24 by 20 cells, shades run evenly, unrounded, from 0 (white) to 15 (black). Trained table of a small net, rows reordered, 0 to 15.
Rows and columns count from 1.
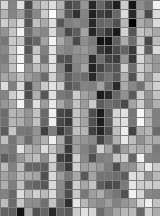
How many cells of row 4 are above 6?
12
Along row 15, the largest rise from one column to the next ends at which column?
17
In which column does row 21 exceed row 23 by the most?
14
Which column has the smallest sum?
7
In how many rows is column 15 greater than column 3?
18
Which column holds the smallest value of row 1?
20
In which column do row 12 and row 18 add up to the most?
9
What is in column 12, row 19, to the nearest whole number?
5
